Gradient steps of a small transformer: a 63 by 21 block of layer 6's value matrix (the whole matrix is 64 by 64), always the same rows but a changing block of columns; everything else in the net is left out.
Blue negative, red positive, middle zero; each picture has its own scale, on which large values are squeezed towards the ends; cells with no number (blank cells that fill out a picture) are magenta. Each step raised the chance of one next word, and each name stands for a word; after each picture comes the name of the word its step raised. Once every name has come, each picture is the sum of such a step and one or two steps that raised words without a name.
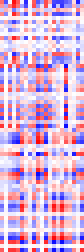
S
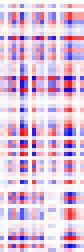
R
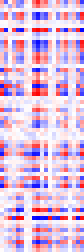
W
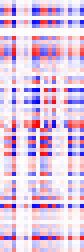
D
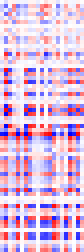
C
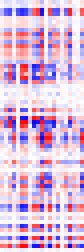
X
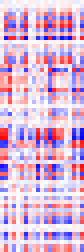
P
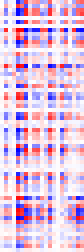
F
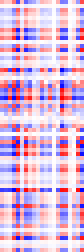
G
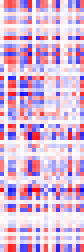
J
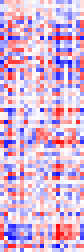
P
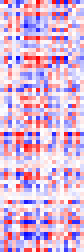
S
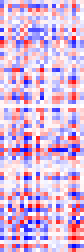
F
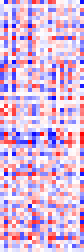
P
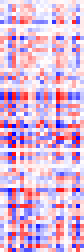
C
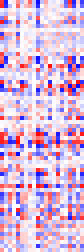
W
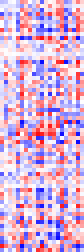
C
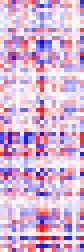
S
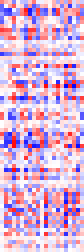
F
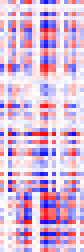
G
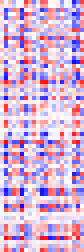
J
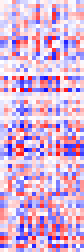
R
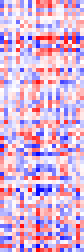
G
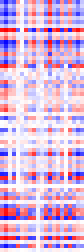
F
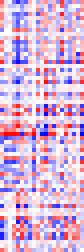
C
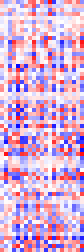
S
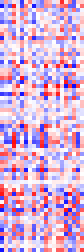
J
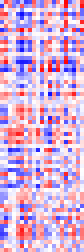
W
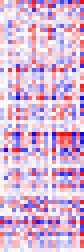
F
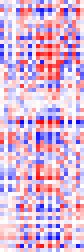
X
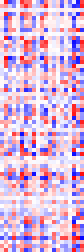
S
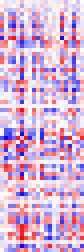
P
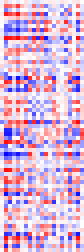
R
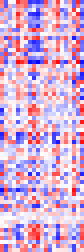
J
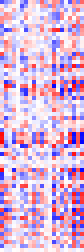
W
